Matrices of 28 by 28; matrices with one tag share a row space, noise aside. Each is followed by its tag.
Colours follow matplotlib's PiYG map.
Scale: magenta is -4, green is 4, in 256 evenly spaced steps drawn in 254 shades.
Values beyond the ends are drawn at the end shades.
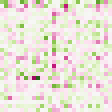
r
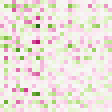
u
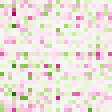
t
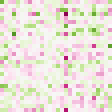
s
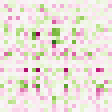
r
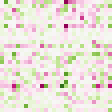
s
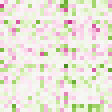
s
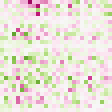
u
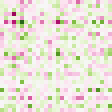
t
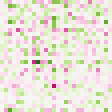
r
